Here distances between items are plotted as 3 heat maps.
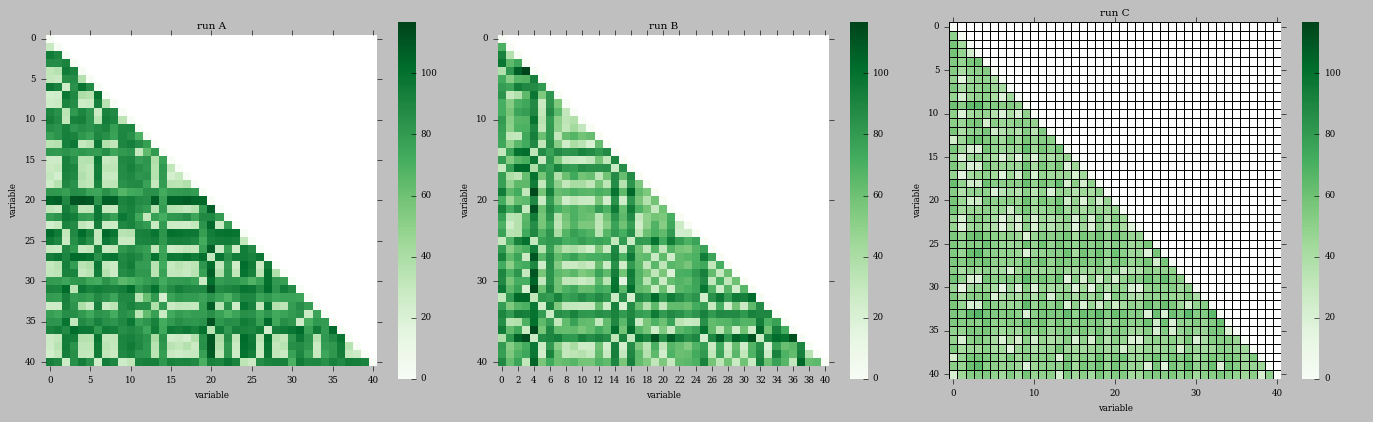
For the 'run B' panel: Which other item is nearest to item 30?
15
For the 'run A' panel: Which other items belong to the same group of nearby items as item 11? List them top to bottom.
14, 32, 34
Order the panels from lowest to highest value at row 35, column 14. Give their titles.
run C, run A, run B
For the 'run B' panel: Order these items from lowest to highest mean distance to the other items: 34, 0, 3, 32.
3, 0, 32, 34
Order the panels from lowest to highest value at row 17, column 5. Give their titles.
run A, run C, run B
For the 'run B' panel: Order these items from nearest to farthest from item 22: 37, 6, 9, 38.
38, 9, 6, 37
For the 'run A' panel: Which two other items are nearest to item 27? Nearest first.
36, 20
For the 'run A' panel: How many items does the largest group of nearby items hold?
20
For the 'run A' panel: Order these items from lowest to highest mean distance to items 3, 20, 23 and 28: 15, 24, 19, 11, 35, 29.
15, 29, 35, 11, 19, 24
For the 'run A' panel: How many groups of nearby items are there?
7
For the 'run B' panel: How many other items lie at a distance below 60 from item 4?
6
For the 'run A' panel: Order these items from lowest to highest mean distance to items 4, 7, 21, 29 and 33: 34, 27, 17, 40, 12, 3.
17, 34, 12, 3, 40, 27
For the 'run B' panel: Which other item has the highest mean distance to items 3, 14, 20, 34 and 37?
2
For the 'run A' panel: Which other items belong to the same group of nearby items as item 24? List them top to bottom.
2, 6, 9, 10, 25, 40
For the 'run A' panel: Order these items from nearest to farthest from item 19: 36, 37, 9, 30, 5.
30, 9, 5, 37, 36
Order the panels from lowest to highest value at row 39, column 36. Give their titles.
run C, run B, run A
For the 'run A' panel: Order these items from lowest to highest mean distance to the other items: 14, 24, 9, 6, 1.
1, 14, 9, 6, 24
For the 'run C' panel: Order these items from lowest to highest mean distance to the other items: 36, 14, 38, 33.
36, 14, 38, 33
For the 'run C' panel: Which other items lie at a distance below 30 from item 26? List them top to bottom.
9, 24, 33, 39
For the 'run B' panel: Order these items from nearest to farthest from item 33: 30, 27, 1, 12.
30, 1, 12, 27
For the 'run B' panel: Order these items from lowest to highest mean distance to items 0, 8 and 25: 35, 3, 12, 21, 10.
10, 12, 35, 21, 3
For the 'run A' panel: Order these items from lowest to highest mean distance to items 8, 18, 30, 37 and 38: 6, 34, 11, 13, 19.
13, 19, 34, 11, 6
